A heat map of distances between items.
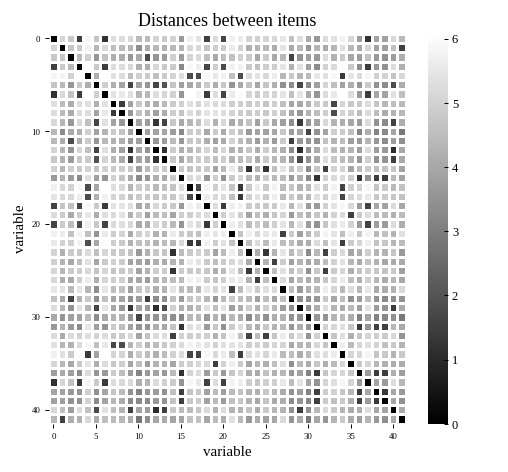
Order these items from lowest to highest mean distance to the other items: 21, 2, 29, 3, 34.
29, 2, 3, 34, 21
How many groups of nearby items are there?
12
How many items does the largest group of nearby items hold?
6
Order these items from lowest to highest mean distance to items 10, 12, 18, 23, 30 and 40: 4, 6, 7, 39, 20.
39, 20, 6, 7, 4
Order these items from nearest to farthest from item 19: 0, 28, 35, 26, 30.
35, 28, 30, 26, 0
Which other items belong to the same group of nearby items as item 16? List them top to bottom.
4, 17, 22, 34
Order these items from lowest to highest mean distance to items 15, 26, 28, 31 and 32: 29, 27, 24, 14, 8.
24, 14, 29, 8, 27
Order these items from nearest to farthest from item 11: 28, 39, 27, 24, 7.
28, 39, 24, 7, 27
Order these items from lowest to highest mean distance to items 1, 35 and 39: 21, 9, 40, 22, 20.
9, 40, 20, 22, 21
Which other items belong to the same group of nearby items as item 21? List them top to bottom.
27
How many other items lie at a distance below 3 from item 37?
5
